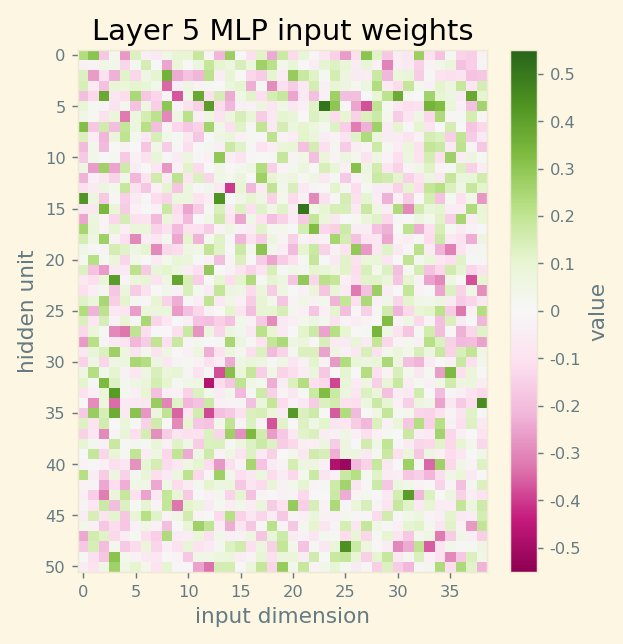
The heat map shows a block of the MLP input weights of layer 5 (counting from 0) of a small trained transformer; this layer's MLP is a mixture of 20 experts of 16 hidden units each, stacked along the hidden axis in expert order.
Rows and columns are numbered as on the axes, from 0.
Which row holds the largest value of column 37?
4
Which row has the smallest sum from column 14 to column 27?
40
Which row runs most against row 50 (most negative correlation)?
46
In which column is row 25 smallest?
36
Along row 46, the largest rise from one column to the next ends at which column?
38
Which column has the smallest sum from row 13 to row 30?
11
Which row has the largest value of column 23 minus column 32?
5
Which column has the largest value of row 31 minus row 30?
14
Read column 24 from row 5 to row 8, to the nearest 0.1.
0.3 -0.1 0.1 0
